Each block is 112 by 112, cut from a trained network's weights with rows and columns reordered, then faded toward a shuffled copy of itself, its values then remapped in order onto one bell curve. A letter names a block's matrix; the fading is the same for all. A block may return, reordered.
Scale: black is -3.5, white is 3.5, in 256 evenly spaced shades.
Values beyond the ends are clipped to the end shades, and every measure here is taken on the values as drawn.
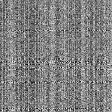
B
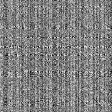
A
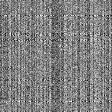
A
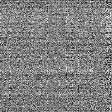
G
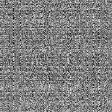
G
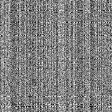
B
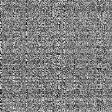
G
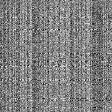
A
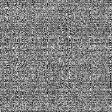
G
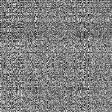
G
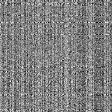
B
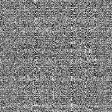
G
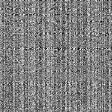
B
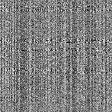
B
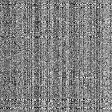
A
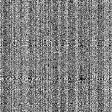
B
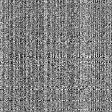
A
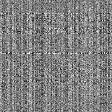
B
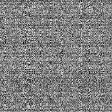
G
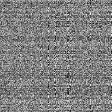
G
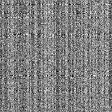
B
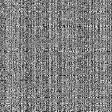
A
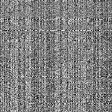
B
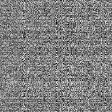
G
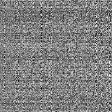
G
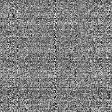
G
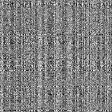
A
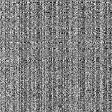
B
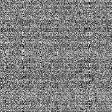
G
